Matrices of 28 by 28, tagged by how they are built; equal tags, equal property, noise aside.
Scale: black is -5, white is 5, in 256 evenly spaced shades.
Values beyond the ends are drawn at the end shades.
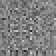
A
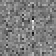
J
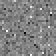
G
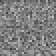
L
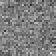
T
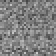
L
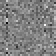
J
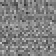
L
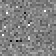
G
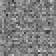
T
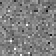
G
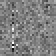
J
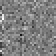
J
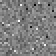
G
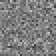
L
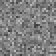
T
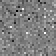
G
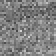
T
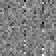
J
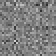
A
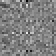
A
